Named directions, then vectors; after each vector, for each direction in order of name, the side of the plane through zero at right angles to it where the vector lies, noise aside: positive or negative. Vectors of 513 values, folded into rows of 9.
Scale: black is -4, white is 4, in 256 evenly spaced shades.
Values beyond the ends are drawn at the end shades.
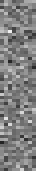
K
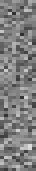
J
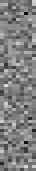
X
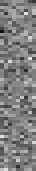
negative, negative, negative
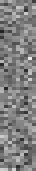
negative, negative, negative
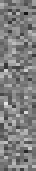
positive, negative, positive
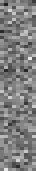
negative, negative, negative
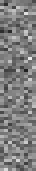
negative, negative, negative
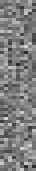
positive, positive, negative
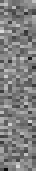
positive, positive, positive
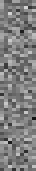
positive, negative, positive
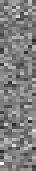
positive, negative, negative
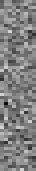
negative, positive, negative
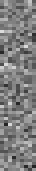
positive, positive, negative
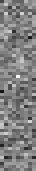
negative, positive, positive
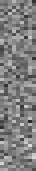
positive, negative, negative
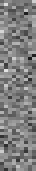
positive, positive, positive
